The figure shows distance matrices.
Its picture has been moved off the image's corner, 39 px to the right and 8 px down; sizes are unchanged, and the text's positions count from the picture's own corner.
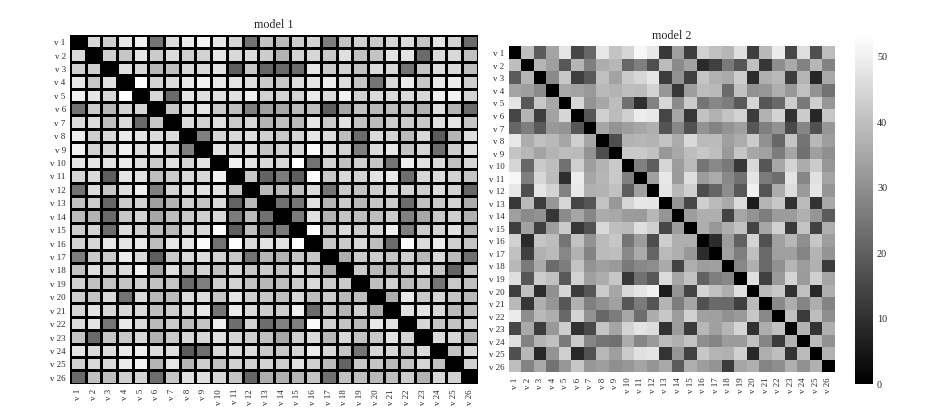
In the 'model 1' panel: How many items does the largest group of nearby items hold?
6
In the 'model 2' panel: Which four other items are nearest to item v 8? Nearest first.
v 9, v 22, v 24, v 21
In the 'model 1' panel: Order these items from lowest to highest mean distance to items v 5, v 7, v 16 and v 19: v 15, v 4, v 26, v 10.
v 10, v 26, v 15, v 4
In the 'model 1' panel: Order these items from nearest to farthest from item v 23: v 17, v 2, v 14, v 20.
v 2, v 14, v 17, v 20
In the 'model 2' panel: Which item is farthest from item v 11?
v 1
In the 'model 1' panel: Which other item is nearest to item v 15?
v 11
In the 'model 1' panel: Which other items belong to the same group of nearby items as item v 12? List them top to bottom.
v 1, v 6, v 17, v 26
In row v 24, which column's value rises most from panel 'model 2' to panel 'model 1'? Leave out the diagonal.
v 22
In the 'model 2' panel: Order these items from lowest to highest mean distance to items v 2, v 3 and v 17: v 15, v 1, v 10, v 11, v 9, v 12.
v 15, v 12, v 10, v 1, v 11, v 9
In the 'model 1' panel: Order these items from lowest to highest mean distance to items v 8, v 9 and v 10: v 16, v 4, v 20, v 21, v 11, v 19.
v 19, v 21, v 16, v 20, v 11, v 4
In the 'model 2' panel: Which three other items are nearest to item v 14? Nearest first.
v 4, v 18, v 26
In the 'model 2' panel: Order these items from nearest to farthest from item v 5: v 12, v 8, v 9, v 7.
v 12, v 7, v 8, v 9
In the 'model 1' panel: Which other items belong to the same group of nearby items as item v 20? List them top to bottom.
v 4
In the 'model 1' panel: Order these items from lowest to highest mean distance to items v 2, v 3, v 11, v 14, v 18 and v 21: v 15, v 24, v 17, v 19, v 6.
v 15, v 6, v 17, v 19, v 24
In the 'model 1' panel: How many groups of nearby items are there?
8
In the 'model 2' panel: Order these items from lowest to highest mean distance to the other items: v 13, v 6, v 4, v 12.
v 13, v 6, v 4, v 12
